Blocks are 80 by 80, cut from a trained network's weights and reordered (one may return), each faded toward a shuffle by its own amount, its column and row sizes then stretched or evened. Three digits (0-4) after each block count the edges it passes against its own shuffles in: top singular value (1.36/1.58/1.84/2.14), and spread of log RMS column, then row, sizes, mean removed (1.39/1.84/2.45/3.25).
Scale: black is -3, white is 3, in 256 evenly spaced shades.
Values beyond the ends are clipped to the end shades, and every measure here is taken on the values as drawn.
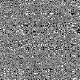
3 2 3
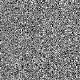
1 2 1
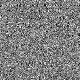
0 0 2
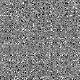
0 3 3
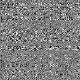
2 3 4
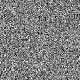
3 1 0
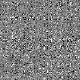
1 3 3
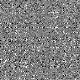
0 2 3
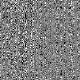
3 4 1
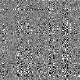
1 4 3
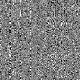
3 3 0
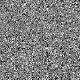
0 2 1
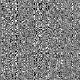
4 4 1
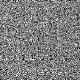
1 1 3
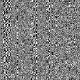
4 4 0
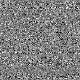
1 0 3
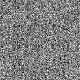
2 1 0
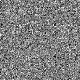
0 1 1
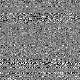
3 0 4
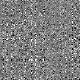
2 4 2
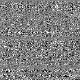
1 1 4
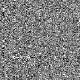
2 2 1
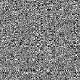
2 2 2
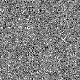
3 1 2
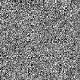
3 2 1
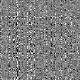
3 4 2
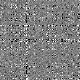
2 3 3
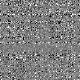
0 3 4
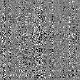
0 4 3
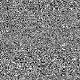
1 1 3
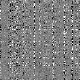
2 4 3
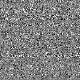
0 1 3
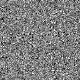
0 2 2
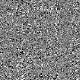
1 3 2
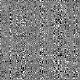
2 4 3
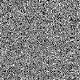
1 2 1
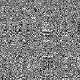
4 2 3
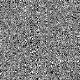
0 3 1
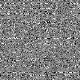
1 1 4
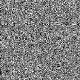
2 1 1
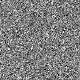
0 1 1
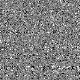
1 1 3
